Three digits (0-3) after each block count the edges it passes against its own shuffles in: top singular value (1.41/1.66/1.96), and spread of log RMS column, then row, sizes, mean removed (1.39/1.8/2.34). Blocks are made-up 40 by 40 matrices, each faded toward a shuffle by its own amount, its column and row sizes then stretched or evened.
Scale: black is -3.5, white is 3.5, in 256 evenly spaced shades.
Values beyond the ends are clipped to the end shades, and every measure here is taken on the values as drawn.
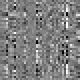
3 3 1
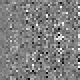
1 3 0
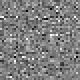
2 1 1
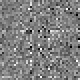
1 2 1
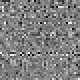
1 0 3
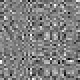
3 2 2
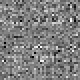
2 1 2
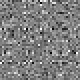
3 0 2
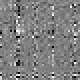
3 3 2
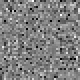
1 0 1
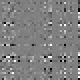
3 3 3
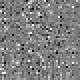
1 2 0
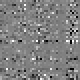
1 3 3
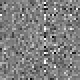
2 2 1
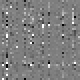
2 3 1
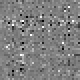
0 2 2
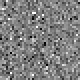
0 0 0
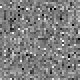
1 2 1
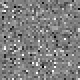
0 1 1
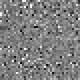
0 0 1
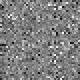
0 1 1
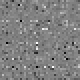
0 1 2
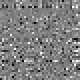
2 0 2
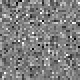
2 0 0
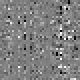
1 3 2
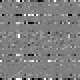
2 1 3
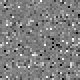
0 0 1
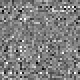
2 0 2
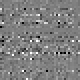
2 1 3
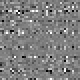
1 2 3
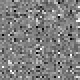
1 2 2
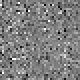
0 2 0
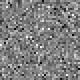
0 0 0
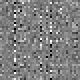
2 3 1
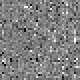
0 2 0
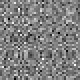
3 1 0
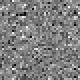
2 1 1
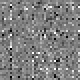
2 2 2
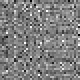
3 2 0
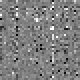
2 2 2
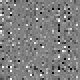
1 3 0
